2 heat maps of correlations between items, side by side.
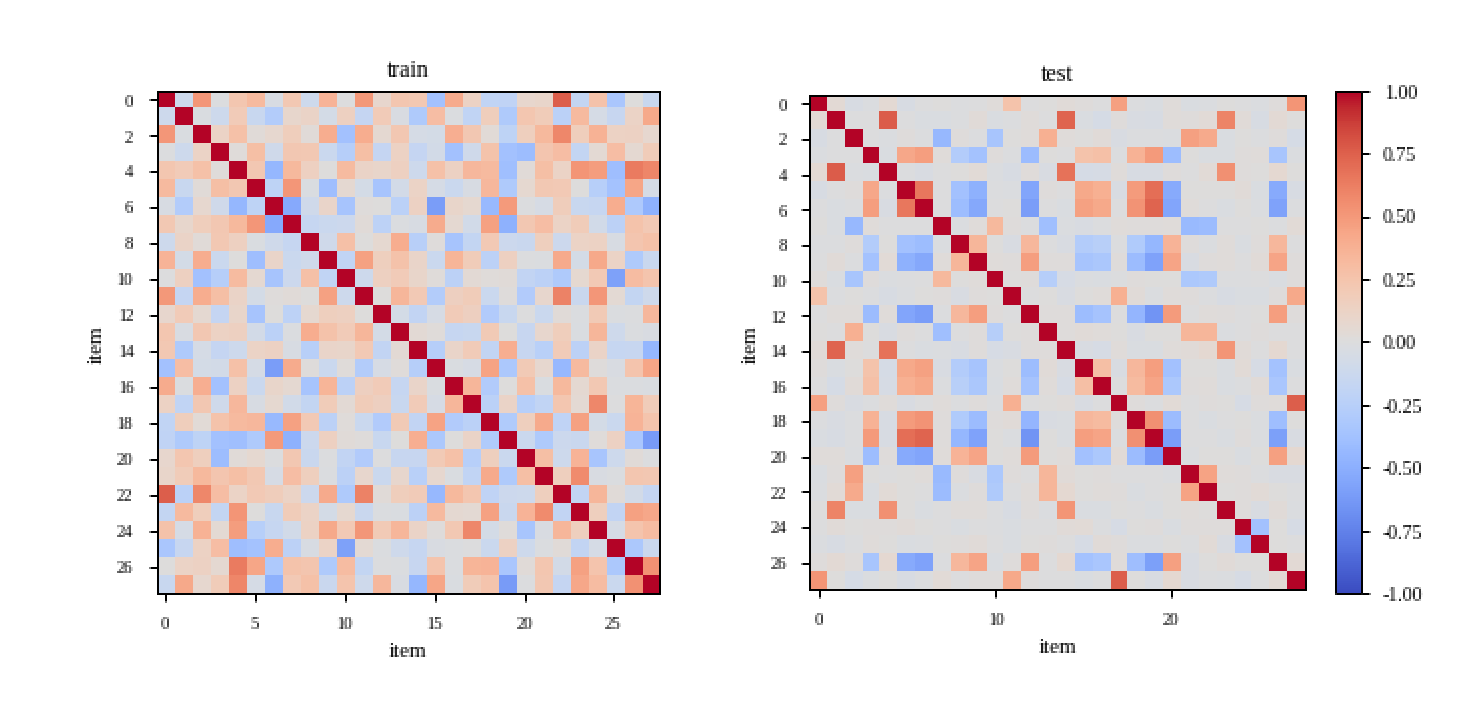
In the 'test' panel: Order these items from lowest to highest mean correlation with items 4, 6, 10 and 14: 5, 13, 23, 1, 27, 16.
13, 27, 16, 5, 23, 1
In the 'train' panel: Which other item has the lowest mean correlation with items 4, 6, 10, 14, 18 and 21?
25
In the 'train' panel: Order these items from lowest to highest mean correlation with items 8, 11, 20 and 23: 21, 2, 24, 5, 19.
19, 5, 24, 2, 21
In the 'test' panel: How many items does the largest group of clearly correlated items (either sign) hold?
12
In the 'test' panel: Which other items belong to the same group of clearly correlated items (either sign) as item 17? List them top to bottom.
0, 11, 27
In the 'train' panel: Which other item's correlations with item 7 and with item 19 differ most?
6
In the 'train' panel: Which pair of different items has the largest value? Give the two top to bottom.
0, 22
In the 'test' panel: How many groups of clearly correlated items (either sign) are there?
5
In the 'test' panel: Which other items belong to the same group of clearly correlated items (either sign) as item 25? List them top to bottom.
24
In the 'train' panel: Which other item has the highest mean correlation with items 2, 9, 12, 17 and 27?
24
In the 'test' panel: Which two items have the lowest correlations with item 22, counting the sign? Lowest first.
7, 10
